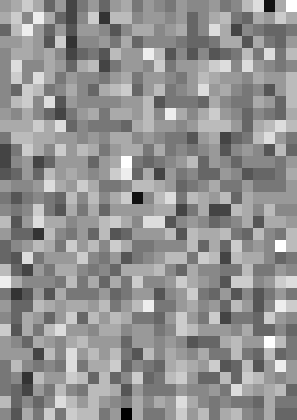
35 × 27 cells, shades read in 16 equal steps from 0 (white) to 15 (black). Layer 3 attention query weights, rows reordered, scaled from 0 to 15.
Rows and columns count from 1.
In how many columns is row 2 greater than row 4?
4
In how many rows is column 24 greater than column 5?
13
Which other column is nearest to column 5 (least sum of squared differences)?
8
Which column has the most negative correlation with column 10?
2
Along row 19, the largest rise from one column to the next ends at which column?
16
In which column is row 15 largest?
15
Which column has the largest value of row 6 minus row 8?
10
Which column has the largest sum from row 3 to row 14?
7
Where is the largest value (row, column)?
35, 12
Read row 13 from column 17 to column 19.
7 8 7
